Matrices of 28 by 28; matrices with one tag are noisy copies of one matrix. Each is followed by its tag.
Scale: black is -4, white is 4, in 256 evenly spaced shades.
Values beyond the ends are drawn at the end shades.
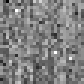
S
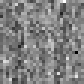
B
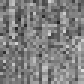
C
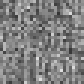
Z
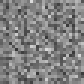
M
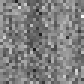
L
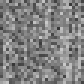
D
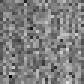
D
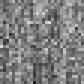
S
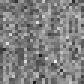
D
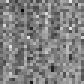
D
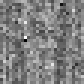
B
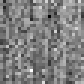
S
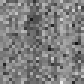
L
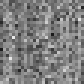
D
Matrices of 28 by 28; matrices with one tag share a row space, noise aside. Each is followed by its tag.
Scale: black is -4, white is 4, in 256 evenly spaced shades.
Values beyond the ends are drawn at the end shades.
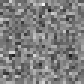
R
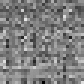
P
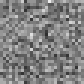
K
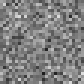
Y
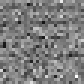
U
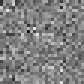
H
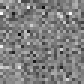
H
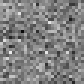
R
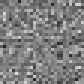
U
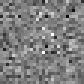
R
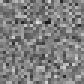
Y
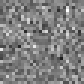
H
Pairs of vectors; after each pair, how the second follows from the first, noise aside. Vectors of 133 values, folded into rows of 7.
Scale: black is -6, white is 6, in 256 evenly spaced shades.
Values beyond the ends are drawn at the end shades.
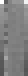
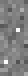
shuffled.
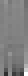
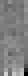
negated.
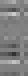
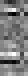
negated, scaled up.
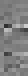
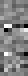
negated, scaled up.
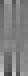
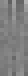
reversed, shrunk.
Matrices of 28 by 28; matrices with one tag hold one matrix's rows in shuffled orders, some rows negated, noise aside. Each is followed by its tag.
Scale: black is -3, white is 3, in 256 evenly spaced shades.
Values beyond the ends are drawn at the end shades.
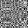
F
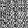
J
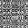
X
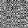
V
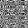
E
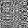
F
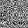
J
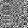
F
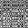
X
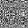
E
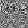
E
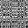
X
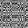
X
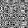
E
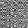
J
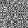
J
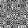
V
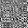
F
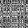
X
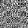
V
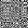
F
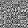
V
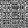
X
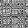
X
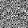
V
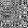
F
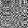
F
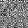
J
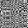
F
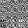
J
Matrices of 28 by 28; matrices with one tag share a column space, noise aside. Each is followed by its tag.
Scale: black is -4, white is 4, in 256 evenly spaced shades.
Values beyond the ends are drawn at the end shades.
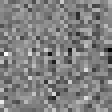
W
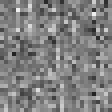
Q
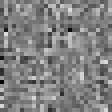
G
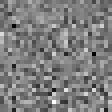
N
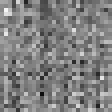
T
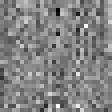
T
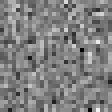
Q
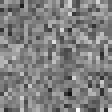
Q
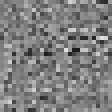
W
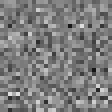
N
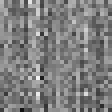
T
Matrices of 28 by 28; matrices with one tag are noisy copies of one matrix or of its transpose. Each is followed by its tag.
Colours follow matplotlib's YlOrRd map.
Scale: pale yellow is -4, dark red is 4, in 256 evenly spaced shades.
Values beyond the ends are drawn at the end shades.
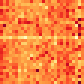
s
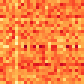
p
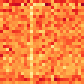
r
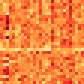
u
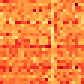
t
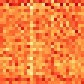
r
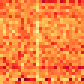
s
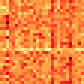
u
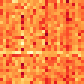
t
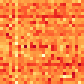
p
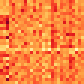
u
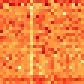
r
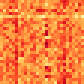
p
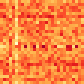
p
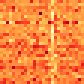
t
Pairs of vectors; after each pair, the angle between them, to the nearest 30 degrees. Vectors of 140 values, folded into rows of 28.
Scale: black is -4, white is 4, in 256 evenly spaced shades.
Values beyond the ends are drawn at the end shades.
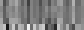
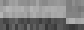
90 degrees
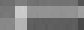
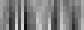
90 degrees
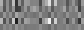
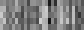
120 degrees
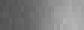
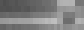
60 degrees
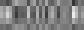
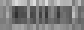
60 degrees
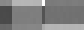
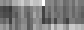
30 degrees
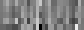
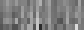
30 degrees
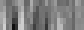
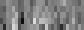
150 degrees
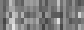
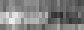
60 degrees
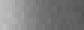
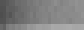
150 degrees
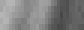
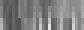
120 degrees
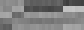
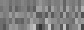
90 degrees
